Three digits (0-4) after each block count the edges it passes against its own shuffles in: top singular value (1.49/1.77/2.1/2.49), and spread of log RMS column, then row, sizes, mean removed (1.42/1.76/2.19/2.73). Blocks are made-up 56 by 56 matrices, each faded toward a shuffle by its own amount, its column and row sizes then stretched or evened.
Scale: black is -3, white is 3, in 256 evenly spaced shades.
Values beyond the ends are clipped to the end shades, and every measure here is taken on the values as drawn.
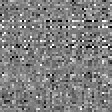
3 1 4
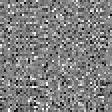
3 2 1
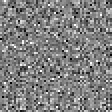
3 0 0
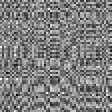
4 2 0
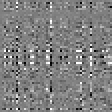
4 4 4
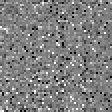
2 0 0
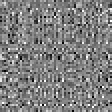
3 1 3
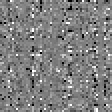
2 4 2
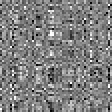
4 4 0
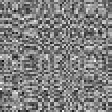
4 0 2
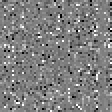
0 3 0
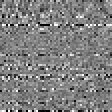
3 0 4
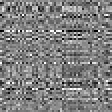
4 2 4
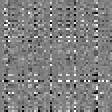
4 4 4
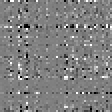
1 4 4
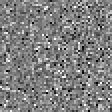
1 2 1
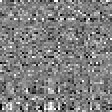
3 0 4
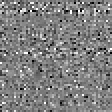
0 1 4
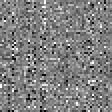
0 4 1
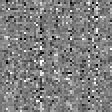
1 3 2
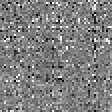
1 3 3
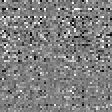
1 2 4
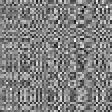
4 4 1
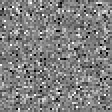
0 2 1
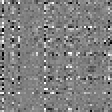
3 4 3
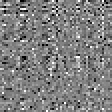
3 2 2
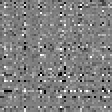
3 3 4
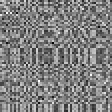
4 0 1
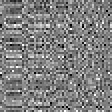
4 1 2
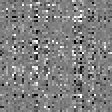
3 4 3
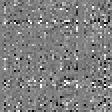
2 4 3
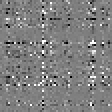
2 4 4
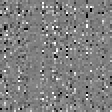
0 4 1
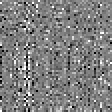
3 3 0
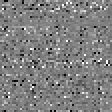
0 2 4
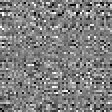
3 1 4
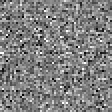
0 1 1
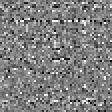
2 0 3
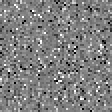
0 1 0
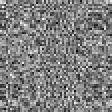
3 0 1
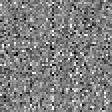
1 2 1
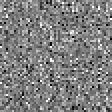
2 2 0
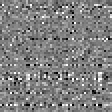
3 0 4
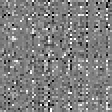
3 4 1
